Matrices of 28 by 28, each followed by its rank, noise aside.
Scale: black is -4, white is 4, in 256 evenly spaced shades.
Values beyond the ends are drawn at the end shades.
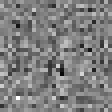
five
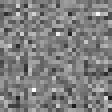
six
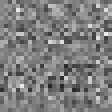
five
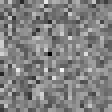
seven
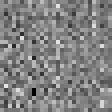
five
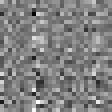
three
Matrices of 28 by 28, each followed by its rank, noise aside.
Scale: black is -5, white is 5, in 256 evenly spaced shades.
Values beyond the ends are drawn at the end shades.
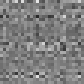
three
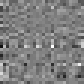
three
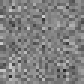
four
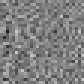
four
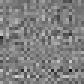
three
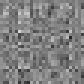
three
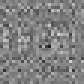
four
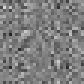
four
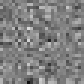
three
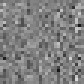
five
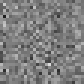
six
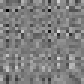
two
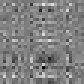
two
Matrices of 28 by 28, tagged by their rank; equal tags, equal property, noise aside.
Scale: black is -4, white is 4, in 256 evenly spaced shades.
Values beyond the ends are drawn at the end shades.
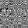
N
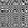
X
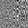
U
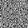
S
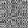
N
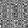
U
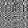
N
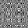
X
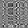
X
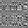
U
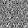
S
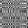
X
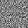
S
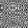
U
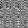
U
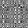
U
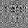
U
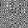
N
